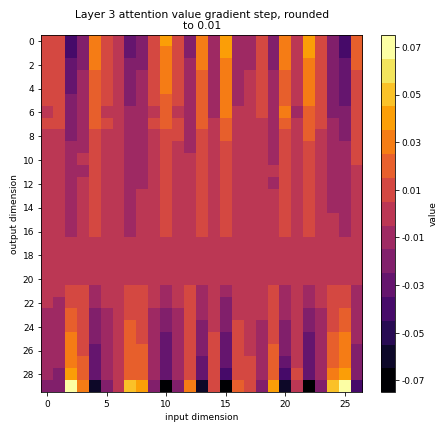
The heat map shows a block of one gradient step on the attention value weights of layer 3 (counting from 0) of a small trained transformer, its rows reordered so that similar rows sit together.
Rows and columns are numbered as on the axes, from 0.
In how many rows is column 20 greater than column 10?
5
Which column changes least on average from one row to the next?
6
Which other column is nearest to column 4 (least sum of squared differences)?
13
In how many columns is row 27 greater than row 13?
11
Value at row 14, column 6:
0
